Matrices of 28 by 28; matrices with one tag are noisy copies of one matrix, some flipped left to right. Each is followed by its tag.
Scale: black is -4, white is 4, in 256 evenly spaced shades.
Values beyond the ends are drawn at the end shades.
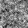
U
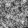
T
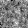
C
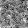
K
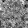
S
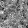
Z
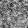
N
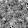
C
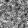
N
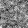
U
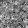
U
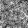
U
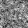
U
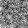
K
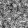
N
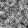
Z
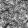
U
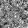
Z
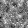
T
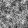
T
